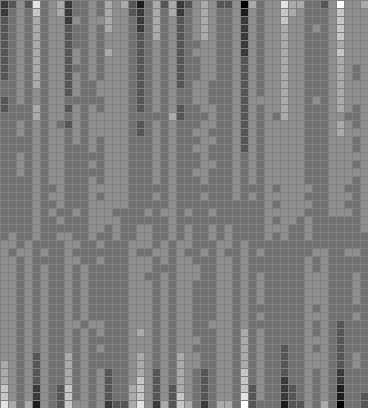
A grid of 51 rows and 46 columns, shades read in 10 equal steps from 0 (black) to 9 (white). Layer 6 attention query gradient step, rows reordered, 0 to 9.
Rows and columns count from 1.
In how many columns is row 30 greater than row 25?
8
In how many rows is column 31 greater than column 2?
11
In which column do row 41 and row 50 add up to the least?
43
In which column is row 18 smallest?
31
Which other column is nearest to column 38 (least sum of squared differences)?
16
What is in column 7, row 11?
5
